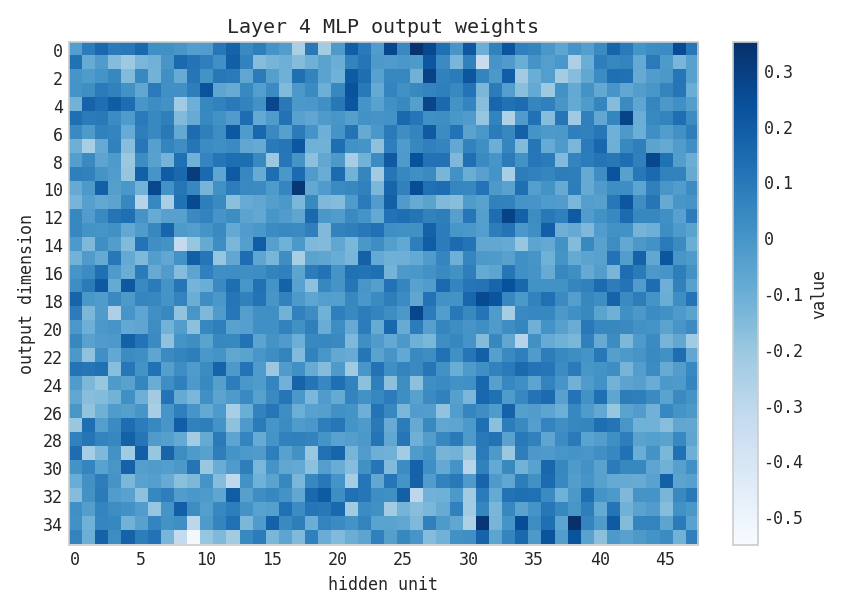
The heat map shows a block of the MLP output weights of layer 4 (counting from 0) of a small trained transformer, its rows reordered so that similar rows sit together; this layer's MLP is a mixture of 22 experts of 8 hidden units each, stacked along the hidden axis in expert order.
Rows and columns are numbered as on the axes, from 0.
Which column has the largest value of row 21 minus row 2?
4
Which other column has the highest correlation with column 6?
2
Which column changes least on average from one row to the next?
39
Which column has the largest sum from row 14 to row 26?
31
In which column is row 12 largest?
33
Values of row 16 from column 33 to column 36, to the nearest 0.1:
0.1 0 0 -0.1
